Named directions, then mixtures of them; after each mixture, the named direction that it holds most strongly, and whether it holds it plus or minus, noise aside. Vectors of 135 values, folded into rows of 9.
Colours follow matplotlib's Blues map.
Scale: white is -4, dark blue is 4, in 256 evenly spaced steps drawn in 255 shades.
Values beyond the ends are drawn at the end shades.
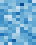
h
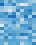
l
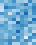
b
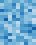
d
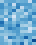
d, minus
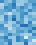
d, plus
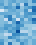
d, minus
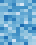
h, minus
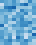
b, plus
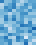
d, plus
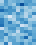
l, minus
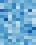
d, plus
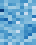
b, minus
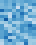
d, plus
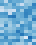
l, plus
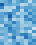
d, minus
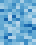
d, plus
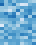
l, plus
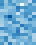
h, minus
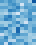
h, minus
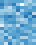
l, plus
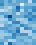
h, minus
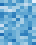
l, plus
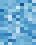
h, plus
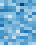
l, minus
